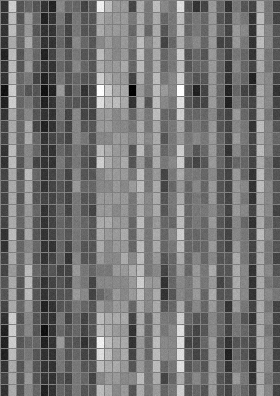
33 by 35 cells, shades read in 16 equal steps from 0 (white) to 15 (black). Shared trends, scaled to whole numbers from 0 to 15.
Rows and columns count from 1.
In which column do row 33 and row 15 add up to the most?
6
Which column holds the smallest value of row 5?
23
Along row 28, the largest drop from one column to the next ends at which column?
2
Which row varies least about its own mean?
12
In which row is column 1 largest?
8
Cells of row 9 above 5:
26
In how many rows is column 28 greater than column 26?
18
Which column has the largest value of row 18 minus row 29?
13
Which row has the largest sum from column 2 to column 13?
32
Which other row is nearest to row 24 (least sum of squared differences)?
25
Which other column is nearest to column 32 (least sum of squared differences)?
7
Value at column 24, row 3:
9
